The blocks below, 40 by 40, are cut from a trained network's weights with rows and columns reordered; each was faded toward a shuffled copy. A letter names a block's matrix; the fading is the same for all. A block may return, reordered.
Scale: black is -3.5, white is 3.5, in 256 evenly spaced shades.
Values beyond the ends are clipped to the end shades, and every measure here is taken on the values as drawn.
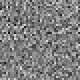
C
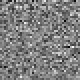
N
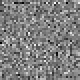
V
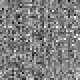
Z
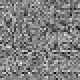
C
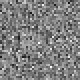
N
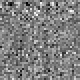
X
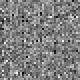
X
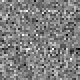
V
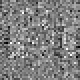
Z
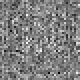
Z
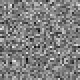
C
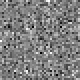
X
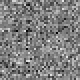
C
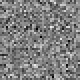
N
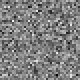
N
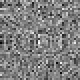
C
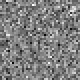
N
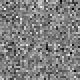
X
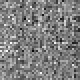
Z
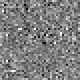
X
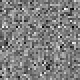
X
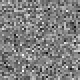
N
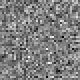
N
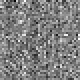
Z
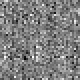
Z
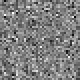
C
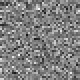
N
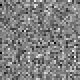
X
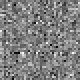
Z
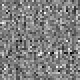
Z
